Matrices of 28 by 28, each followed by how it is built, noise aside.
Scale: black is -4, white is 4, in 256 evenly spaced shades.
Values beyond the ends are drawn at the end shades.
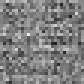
blocks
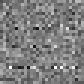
uneven rows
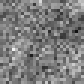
smooth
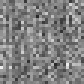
blocks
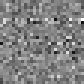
uneven rows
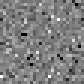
sparse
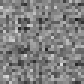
blocks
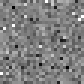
sparse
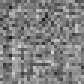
blocks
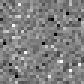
sparse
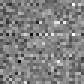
uneven rows
